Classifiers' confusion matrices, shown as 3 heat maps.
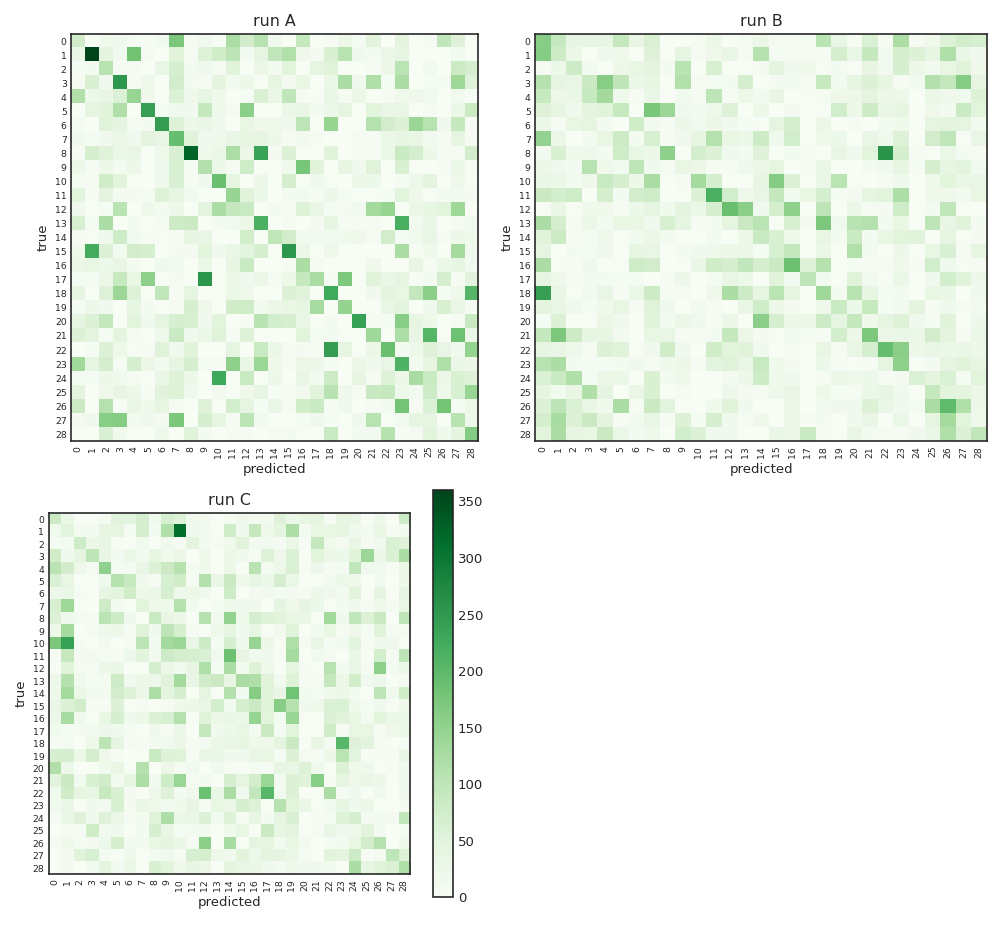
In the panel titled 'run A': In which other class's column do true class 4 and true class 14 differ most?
0
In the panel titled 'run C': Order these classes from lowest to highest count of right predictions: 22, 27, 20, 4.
20, 27, 22, 4
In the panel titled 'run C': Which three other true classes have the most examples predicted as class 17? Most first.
22, 21, 25
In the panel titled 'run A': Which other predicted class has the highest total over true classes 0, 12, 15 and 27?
7
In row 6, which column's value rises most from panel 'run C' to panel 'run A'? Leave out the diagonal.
18
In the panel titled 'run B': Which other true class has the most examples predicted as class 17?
28
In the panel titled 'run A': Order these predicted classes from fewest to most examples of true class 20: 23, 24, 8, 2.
24, 8, 2, 23
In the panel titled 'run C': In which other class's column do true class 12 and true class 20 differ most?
26
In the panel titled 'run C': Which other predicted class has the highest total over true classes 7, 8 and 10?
1
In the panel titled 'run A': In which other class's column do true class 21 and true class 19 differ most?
25
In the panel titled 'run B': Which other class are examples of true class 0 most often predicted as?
23
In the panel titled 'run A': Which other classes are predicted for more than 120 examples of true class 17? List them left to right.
5, 9, 19
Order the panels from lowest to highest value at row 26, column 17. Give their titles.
run B, run C, run A
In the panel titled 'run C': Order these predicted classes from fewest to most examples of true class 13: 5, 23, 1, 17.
23, 17, 5, 1
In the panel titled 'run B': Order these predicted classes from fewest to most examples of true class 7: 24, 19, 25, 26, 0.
24, 19, 25, 26, 0
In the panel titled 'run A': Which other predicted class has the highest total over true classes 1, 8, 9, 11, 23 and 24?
13
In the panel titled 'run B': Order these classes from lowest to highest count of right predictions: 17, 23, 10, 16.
17, 10, 23, 16
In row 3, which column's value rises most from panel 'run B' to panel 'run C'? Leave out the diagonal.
28
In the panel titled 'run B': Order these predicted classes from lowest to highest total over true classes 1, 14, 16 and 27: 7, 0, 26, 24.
24, 7, 26, 0
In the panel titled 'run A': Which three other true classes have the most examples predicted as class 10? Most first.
24, 12, 1
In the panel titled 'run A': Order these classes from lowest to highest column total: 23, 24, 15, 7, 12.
24, 15, 12, 7, 23
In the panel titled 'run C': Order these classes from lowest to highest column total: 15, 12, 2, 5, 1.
2, 15, 5, 12, 1
